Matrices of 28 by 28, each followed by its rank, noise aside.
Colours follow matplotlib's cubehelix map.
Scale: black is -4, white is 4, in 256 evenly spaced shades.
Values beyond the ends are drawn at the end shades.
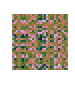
three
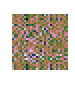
four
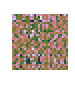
six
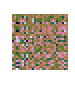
four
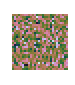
eight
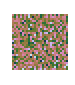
eight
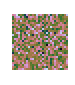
eight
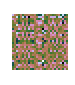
three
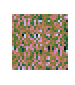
four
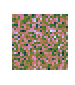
eight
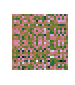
three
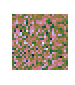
eight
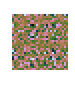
four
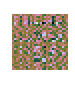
three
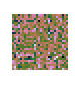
six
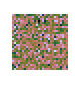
six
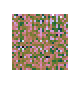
six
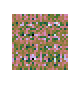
four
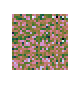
six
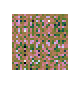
four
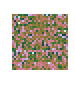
eight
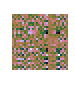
three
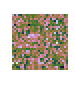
eight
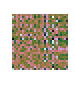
three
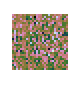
eight
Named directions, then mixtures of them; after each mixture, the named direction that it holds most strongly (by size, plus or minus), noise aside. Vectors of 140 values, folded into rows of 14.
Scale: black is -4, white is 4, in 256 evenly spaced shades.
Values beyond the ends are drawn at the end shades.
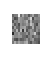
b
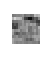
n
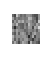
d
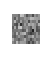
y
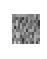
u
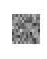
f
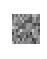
f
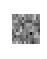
f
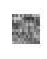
n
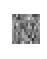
d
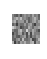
f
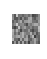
f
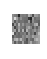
b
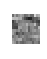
n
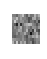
y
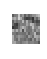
n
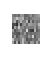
u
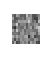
d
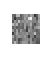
d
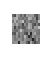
d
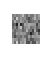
y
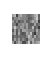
d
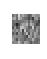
b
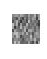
u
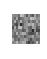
y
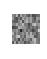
f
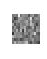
b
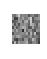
b
